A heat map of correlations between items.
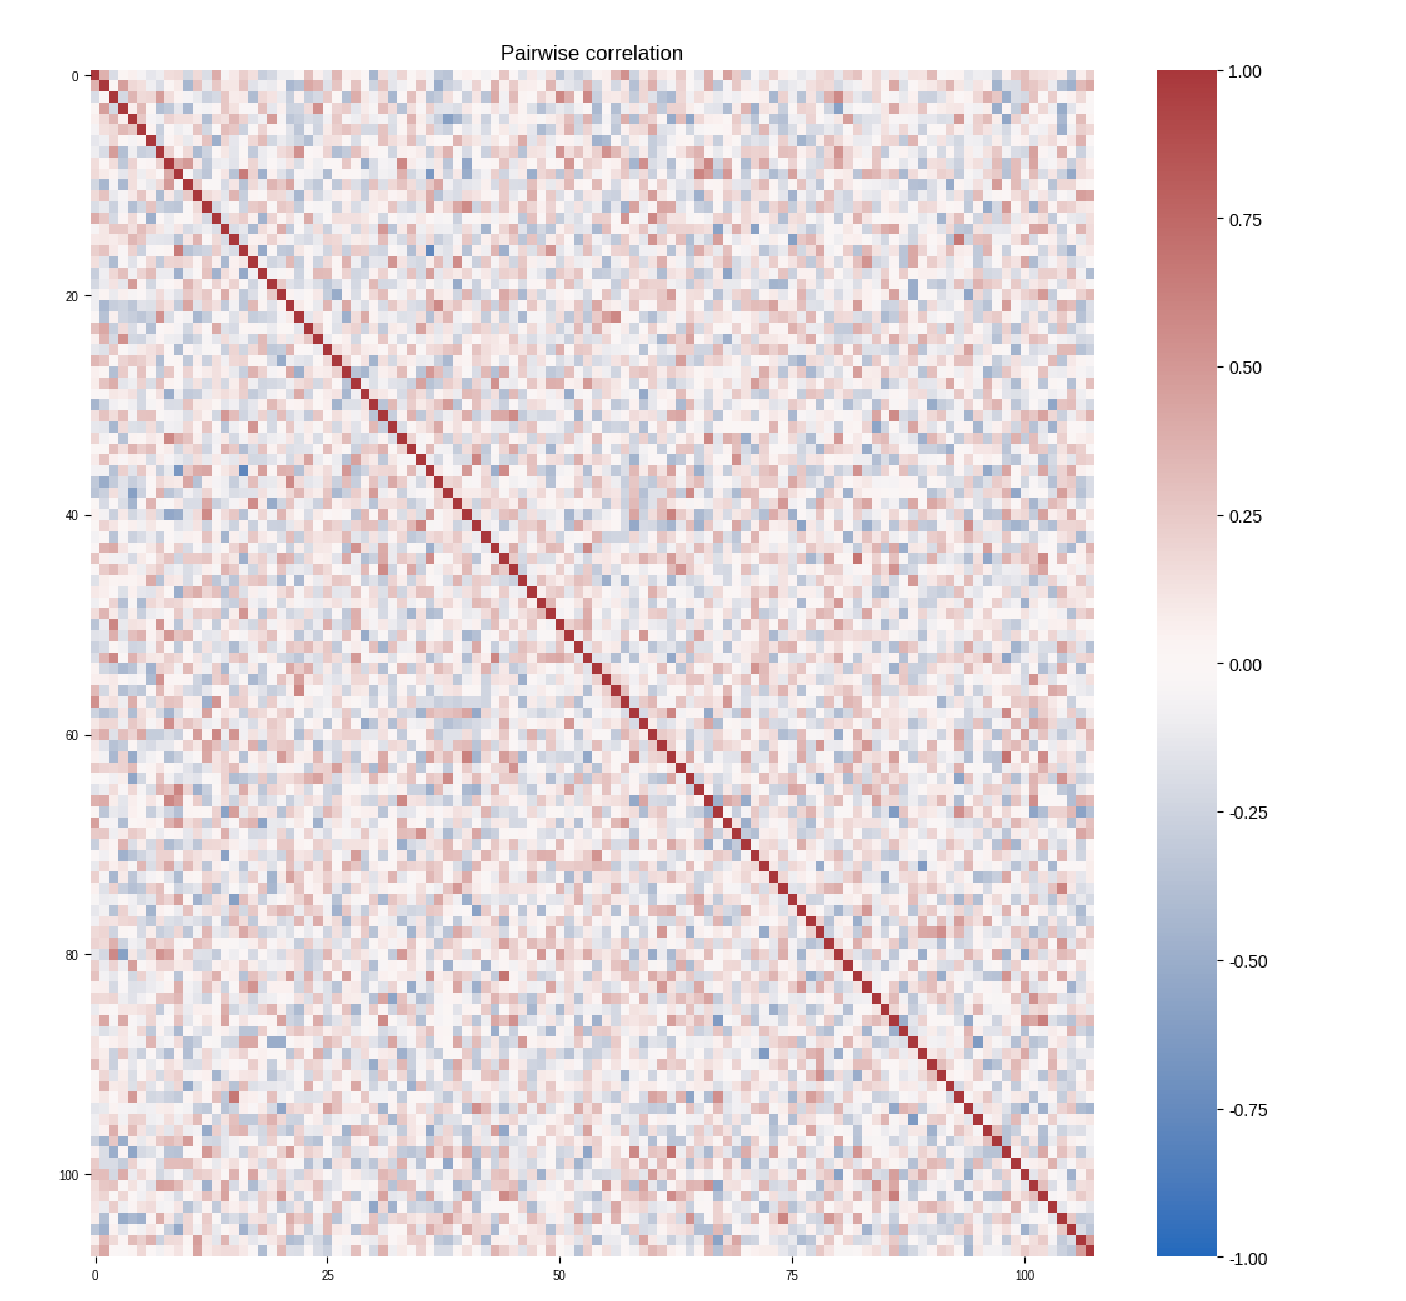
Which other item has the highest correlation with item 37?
21
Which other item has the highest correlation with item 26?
63
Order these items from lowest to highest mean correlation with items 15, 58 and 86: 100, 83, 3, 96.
96, 83, 3, 100
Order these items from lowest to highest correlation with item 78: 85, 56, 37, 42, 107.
85, 37, 56, 42, 107
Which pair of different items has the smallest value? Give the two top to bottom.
16, 36
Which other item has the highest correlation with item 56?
22
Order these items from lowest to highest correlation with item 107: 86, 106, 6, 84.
6, 84, 86, 106
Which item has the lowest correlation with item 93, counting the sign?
64
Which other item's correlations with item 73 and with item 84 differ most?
32
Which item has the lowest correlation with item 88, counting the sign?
95
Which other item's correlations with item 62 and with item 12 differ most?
46
